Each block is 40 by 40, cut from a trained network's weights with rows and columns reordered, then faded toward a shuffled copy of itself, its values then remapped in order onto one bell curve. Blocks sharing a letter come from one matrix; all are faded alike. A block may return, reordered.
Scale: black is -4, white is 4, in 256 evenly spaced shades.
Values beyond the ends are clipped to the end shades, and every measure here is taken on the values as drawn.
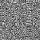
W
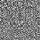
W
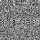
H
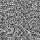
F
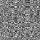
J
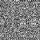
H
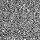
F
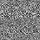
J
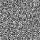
W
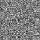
W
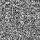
F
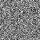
F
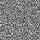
W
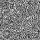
F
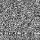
H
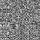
W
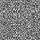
W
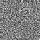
W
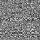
J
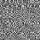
J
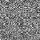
H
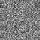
W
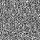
W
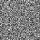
W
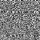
J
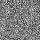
F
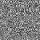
J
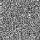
W
